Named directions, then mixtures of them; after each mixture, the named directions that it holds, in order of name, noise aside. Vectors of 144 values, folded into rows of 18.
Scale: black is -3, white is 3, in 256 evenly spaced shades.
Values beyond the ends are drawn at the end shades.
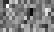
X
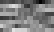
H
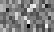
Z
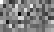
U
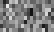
X.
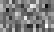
Z.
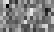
X.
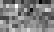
H, U, X.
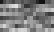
H.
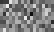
U, X, Z.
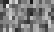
X.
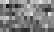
H, X.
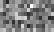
U, X, Z.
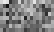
H, U, X.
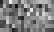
H, U.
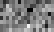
H, X, Z.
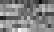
H.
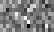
Z.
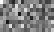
U.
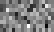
Z.
